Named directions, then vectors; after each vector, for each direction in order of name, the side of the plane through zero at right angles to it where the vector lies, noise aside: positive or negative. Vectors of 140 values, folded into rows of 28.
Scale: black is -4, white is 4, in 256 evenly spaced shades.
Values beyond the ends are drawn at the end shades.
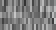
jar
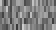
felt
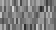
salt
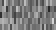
negative, negative, negative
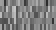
positive, positive, positive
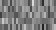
positive, negative, negative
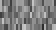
positive, negative, negative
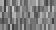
positive, positive, positive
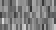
positive, negative, negative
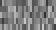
negative, positive, positive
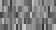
positive, negative, negative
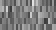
positive, negative, positive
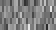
positive, positive, negative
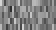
positive, negative, positive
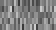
negative, positive, negative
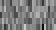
positive, negative, negative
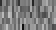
negative, positive, negative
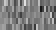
negative, negative, positive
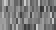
negative, negative, positive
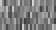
positive, negative, positive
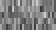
positive, negative, positive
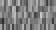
positive, positive, positive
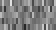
negative, positive, positive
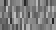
positive, positive, positive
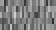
positive, positive, positive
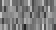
negative, positive, positive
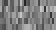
positive, positive, negative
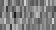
negative, negative, negative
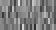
positive, negative, positive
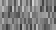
positive, negative, positive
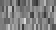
negative, positive, negative
